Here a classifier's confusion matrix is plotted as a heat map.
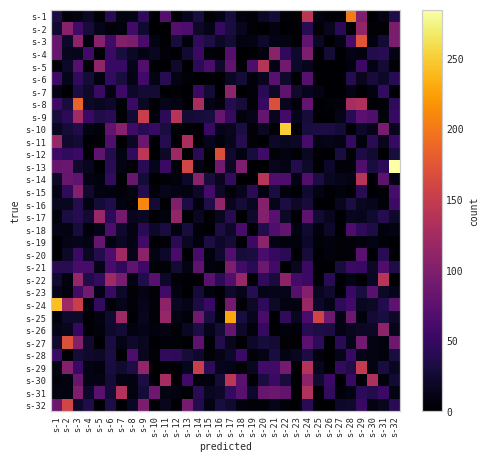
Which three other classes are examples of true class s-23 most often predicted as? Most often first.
s-24, s-4, s-30
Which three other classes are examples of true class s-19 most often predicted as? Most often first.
s-20, s-5, s-9
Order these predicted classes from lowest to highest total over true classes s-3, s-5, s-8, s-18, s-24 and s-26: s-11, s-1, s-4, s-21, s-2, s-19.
s-4, s-19, s-11, s-2, s-21, s-1
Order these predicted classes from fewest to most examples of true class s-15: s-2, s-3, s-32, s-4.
s-4, s-2, s-32, s-3
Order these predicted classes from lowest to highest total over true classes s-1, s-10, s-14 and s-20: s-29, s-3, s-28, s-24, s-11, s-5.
s-5, s-11, s-3, s-28, s-24, s-29
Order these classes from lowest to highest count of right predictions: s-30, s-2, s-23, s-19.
s-19, s-23, s-2, s-30
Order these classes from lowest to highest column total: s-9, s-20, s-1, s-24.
s-1, s-20, s-9, s-24
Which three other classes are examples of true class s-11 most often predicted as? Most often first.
s-13, s-1, s-9
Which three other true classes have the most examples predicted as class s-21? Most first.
s-8, s-4, s-31
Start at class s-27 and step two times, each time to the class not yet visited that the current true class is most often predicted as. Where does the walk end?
s-29
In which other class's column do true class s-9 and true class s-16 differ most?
s-3
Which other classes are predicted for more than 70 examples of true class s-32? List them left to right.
s-1, s-2, s-9, s-13
